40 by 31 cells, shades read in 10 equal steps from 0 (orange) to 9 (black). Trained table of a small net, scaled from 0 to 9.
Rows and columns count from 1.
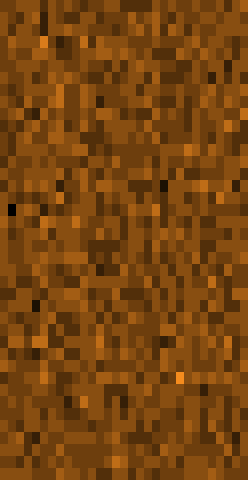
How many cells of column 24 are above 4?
17
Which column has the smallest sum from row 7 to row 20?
8
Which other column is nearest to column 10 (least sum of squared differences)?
9
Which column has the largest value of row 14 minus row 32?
23
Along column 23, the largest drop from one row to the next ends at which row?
32
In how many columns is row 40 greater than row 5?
13
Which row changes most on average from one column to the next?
29
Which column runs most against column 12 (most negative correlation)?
25
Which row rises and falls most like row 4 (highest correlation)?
16
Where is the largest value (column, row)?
2, 18
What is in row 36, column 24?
3
